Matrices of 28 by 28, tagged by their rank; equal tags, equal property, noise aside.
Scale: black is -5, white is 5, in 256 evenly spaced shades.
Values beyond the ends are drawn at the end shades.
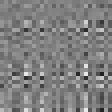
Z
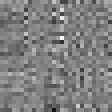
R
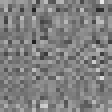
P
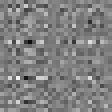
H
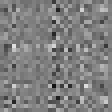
P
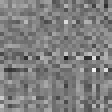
P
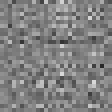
R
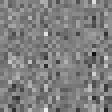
R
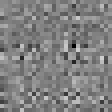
P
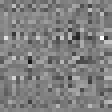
R
